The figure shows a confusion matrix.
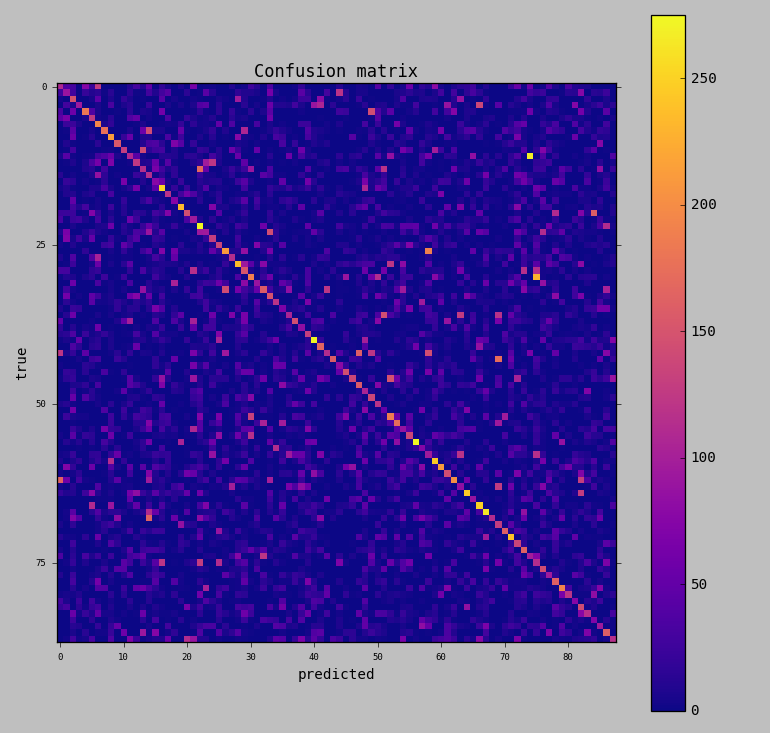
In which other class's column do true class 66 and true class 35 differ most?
5
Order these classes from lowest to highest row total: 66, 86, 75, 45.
45, 86, 66, 75
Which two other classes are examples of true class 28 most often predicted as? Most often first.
52, 29
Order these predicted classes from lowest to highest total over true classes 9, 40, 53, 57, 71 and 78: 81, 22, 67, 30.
30, 81, 22, 67
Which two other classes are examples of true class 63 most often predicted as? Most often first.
69, 27
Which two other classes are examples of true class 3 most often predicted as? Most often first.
66, 41
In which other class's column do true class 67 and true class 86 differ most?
14
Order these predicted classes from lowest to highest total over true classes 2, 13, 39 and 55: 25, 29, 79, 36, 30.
36, 79, 29, 25, 30
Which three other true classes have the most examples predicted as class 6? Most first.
0, 27, 14
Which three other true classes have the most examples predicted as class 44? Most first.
1, 75, 45
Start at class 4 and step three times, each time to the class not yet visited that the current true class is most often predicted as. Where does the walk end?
75
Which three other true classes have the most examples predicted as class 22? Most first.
13, 75, 23
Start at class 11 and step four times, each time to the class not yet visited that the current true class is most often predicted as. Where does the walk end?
58
